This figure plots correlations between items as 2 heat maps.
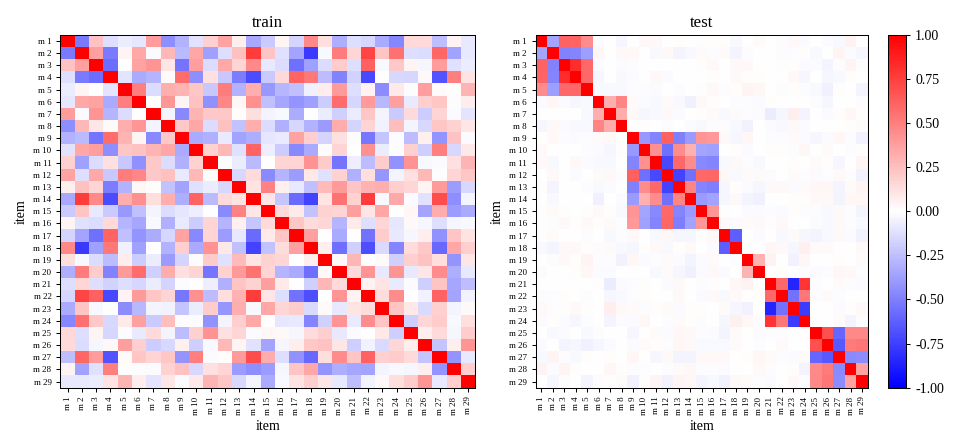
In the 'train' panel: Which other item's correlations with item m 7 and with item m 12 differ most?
m 5
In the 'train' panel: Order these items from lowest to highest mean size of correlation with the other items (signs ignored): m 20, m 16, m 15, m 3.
m 16, m 15, m 3, m 20
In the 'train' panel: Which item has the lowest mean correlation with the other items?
m 4
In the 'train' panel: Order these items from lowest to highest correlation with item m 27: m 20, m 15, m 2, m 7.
m 7, m 15, m 20, m 2
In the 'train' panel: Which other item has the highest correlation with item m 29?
m 26
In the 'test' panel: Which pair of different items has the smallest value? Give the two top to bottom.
m 21, m 23
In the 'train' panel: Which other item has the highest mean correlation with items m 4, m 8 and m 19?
m 9
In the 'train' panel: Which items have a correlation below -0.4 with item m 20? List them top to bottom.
m 4, m 11, m 18
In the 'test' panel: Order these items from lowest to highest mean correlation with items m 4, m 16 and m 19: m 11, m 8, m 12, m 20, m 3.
m 11, m 8, m 20, m 12, m 3
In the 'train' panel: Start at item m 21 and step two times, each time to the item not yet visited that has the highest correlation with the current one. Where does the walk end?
m 13
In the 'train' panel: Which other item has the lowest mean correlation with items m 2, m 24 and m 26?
m 18
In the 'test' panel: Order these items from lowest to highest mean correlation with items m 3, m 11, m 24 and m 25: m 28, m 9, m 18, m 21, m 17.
m 9, m 17, m 18, m 28, m 21
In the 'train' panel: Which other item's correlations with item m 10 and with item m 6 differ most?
m 11
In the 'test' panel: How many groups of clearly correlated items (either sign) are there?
7
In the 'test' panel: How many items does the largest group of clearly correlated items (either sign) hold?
8
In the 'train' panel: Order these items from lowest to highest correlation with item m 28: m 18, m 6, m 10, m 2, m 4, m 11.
m 2, m 10, m 6, m 11, m 18, m 4
